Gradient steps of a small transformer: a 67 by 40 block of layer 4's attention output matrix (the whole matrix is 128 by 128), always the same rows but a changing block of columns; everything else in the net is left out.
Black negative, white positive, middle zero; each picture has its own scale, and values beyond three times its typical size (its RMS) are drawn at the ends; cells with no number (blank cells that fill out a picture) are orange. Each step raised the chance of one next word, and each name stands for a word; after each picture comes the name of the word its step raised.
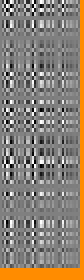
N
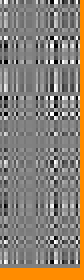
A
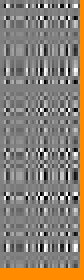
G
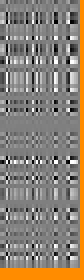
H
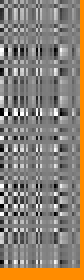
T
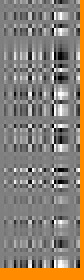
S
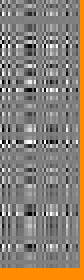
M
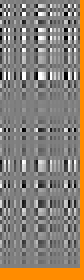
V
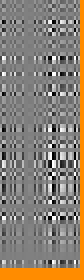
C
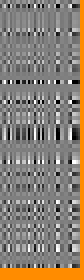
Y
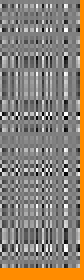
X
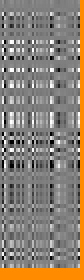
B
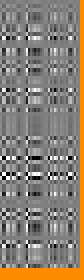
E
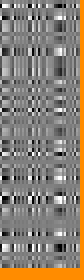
G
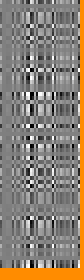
S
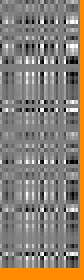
H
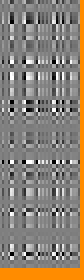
H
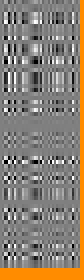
H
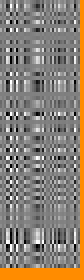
X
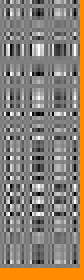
T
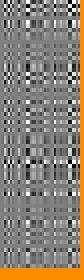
N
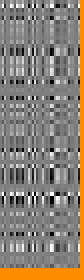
G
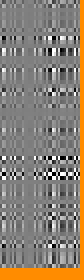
E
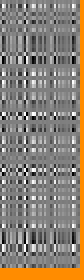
X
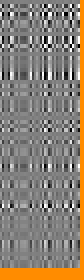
V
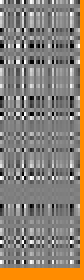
A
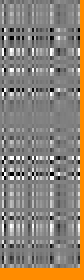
E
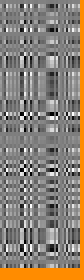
X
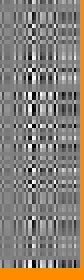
S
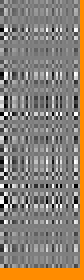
T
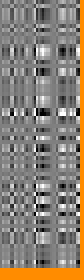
T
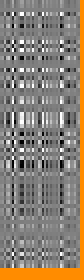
B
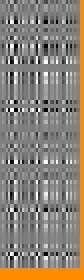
H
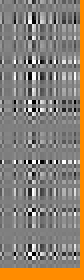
H
